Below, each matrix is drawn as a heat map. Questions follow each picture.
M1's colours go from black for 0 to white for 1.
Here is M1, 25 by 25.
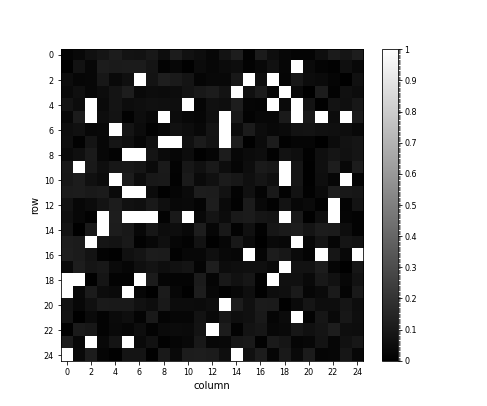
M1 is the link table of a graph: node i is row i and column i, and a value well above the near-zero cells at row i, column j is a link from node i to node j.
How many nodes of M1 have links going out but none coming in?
3
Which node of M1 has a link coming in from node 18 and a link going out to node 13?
node 6
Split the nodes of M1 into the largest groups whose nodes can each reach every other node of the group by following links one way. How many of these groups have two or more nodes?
2
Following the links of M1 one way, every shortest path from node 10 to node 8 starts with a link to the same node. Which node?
node 23
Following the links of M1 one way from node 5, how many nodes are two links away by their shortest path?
9
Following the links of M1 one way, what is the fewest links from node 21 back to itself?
3
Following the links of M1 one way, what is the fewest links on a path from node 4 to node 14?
5
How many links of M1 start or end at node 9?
3
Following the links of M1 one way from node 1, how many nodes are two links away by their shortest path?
2
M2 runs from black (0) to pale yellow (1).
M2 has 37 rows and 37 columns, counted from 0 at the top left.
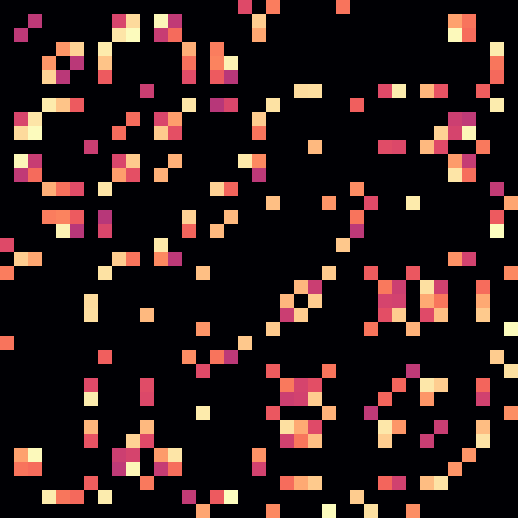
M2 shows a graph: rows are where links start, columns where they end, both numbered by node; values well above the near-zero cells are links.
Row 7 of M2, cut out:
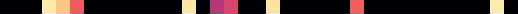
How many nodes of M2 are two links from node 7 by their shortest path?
6
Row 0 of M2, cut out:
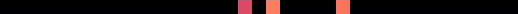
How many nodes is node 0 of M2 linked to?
3
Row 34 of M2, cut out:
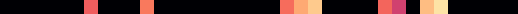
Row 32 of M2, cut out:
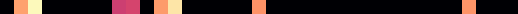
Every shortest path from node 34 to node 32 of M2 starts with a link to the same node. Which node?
node 31
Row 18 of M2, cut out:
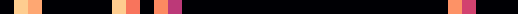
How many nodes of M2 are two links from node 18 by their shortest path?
2
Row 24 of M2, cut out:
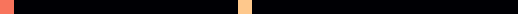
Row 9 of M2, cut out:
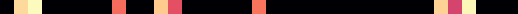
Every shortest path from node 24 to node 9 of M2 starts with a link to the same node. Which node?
node 17
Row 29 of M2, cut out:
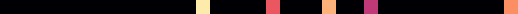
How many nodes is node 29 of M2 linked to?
5
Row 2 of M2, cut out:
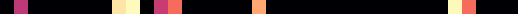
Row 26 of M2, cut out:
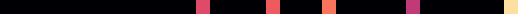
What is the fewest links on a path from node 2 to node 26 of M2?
5
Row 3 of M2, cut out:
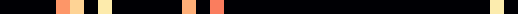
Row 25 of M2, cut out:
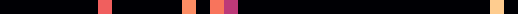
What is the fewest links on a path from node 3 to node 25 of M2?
2
